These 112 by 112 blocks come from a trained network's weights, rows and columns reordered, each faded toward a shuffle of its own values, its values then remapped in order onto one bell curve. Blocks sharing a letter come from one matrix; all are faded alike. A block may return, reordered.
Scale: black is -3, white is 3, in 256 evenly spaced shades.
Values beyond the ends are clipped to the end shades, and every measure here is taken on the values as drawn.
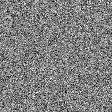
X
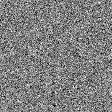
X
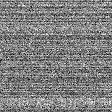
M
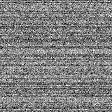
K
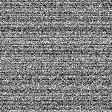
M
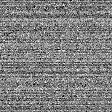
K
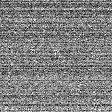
K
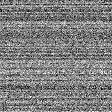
M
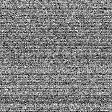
K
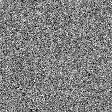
X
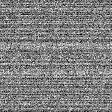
M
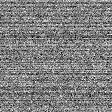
K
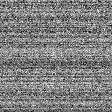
M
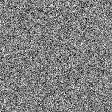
X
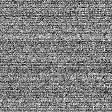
K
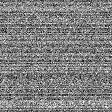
M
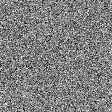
X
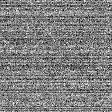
K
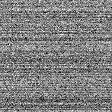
K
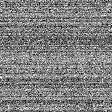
K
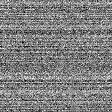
M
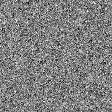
X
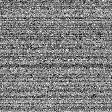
K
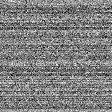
K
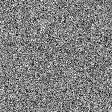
X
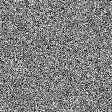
X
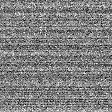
K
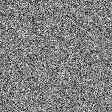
X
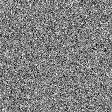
X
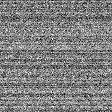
K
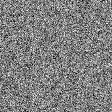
X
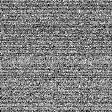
K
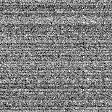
K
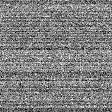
K
